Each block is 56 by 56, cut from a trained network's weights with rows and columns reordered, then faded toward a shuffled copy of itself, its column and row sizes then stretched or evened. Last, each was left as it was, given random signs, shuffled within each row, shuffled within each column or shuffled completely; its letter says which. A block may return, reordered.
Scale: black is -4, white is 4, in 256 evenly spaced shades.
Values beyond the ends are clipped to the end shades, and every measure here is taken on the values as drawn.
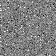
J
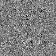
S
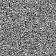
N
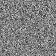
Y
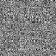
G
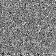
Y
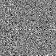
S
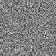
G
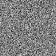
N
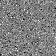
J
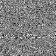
S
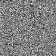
S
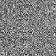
G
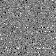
Y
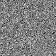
N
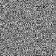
G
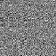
G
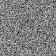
N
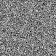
J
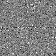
Y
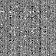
G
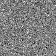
J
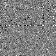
S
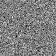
J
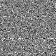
Y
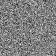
J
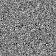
Y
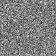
N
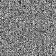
N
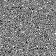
J
